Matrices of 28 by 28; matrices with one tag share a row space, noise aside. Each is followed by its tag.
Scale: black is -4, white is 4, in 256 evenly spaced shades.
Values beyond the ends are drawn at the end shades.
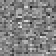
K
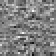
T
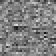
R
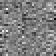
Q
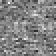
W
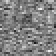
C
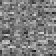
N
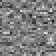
N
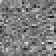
Q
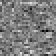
K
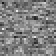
W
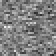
C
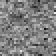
R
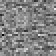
W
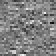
T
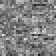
W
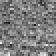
N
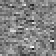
T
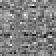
N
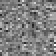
Q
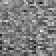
N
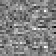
R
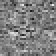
T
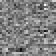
R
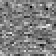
K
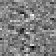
T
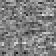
W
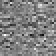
N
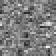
K
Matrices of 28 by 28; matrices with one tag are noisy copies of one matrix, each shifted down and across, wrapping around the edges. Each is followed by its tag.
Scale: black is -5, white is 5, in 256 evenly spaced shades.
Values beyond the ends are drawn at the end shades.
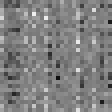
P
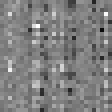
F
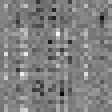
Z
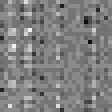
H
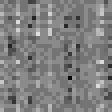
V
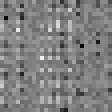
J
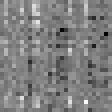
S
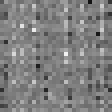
P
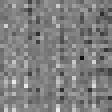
P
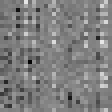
Z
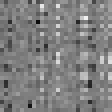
F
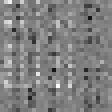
V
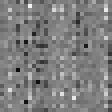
P
